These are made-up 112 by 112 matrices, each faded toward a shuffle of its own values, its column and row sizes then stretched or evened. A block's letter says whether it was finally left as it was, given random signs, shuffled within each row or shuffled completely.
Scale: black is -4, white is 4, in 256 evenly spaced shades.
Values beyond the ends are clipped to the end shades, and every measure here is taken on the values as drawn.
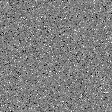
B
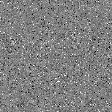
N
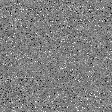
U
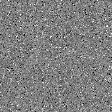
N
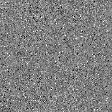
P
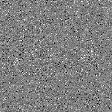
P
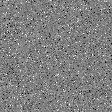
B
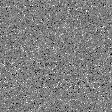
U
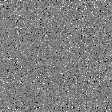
P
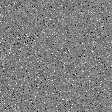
B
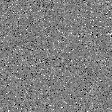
N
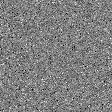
B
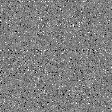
N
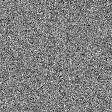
B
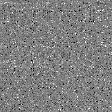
P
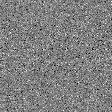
U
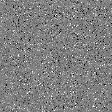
N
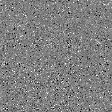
P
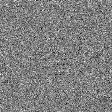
U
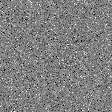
B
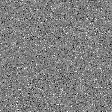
U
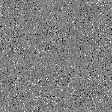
N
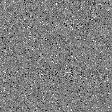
N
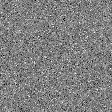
B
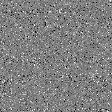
N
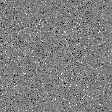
N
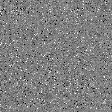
P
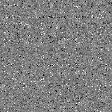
P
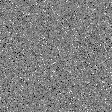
B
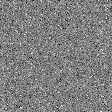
B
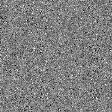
N
